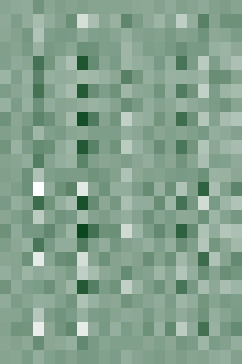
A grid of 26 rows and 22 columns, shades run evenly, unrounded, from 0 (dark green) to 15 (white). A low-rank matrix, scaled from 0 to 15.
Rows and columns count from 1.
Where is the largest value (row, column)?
14, 4
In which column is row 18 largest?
19
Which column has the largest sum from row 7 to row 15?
12
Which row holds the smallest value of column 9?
17
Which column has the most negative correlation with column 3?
20
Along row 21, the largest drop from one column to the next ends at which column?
8
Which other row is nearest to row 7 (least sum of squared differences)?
5
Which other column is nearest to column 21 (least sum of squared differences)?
13
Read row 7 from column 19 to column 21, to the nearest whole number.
11 7 9
